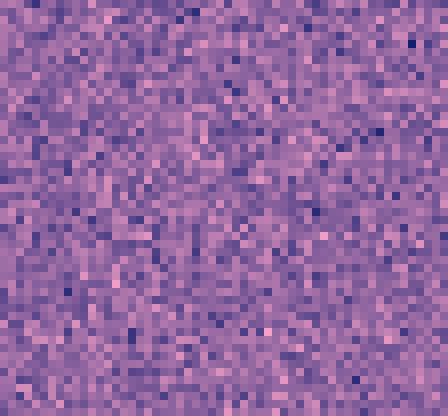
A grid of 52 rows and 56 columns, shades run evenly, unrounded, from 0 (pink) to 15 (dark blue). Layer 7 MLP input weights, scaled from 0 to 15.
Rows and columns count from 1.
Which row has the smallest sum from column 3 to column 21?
41
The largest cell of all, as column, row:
52, 6
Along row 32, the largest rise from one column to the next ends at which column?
35
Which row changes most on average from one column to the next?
3
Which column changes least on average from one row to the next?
42
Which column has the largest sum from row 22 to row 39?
37
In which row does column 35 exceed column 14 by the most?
23
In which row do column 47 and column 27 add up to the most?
17
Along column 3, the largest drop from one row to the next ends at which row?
49
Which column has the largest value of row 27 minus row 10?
40
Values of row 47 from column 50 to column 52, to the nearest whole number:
5 7 5
